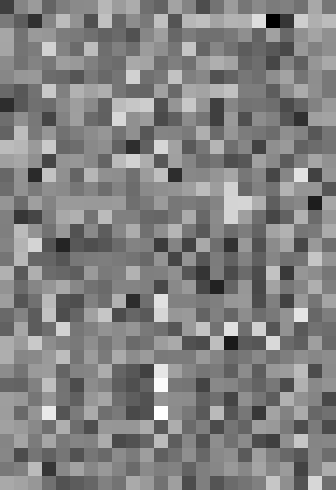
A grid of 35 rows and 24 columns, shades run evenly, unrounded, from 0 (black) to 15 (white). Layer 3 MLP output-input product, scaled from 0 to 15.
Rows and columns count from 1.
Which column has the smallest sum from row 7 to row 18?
20
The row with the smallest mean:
18
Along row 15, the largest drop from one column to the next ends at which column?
23
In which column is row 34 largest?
3
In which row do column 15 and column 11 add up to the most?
8
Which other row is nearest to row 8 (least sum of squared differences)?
9
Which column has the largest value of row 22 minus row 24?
12
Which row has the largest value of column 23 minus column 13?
19
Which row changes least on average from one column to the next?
26
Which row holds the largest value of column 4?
30
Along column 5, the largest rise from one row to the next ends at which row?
24
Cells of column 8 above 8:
15
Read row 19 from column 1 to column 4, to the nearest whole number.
7 11 6 6
